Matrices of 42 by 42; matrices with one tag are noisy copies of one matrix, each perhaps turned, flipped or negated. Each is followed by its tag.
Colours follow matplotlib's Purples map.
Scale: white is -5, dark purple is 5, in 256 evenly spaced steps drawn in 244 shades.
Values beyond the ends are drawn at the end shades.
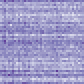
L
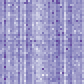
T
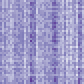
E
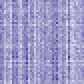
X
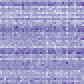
E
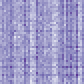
E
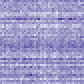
T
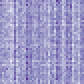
X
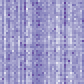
T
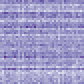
X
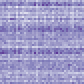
E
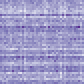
X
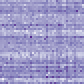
E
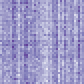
T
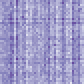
X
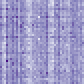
E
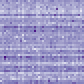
X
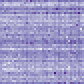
L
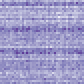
E
